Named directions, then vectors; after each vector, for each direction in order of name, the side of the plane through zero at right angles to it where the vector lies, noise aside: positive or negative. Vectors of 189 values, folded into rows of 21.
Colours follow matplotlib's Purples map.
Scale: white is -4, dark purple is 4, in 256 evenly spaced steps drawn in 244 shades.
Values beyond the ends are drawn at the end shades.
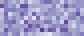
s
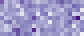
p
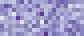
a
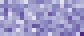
positive, negative, positive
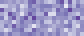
negative, positive, negative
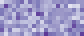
positive, negative, negative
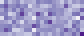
positive, negative, positive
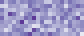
negative, positive, negative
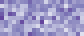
negative, positive, negative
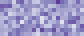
positive, positive, positive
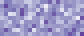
positive, negative, positive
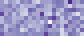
positive, positive, negative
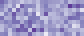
negative, positive, positive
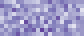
positive, positive, positive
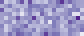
positive, positive, negative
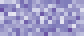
positive, positive, positive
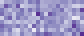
positive, negative, negative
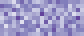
positive, positive, positive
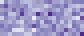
positive, negative, positive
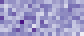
negative, positive, negative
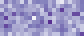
negative, negative, positive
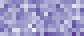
positive, negative, negative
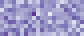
negative, positive, positive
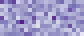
negative, positive, negative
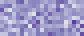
positive, negative, negative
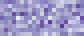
negative, negative, positive
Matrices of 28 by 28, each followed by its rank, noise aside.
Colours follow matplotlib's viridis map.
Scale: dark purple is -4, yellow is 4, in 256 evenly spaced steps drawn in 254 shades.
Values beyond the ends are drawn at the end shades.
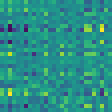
three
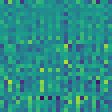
three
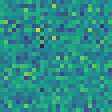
eight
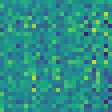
six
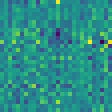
four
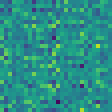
four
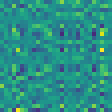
three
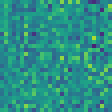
six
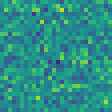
six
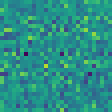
six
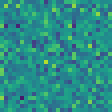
eight
